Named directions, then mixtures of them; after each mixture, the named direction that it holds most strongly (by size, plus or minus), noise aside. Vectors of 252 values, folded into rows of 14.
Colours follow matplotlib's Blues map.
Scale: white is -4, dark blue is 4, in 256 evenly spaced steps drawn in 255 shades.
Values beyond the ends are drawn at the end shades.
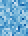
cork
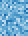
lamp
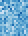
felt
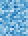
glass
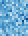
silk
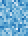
cork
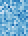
felt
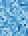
cork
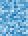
glass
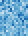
felt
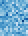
silk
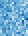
silk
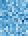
silk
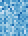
felt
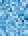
silk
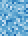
lamp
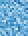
lamp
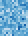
cork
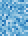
lamp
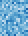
lamp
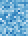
glass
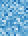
lamp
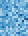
silk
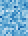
glass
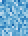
cork
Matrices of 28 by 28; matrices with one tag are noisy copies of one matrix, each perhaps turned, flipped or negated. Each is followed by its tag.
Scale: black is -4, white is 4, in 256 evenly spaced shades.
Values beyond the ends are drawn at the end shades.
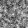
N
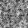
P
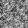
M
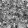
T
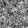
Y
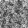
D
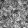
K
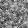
N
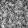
D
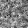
N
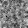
T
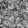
P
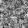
M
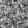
N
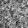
K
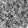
D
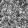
P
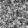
M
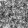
T
